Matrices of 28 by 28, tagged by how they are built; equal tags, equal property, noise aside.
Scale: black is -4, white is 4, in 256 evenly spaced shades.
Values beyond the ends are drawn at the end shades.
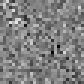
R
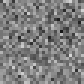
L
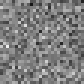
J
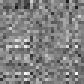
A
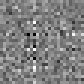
A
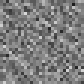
L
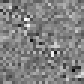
R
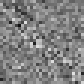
R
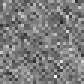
L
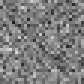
L
